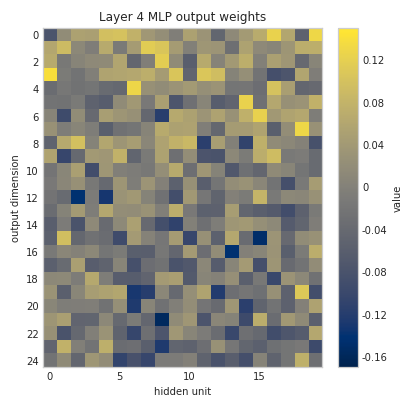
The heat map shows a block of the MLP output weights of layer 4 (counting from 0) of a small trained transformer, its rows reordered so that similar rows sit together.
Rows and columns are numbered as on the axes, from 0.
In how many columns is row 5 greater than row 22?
14
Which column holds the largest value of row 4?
6
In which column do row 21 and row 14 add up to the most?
15
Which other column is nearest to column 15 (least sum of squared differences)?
10
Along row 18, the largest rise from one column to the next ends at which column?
17
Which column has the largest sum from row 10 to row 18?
19
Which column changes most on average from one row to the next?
9
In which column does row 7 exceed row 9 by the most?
18
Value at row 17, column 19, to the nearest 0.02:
0.02
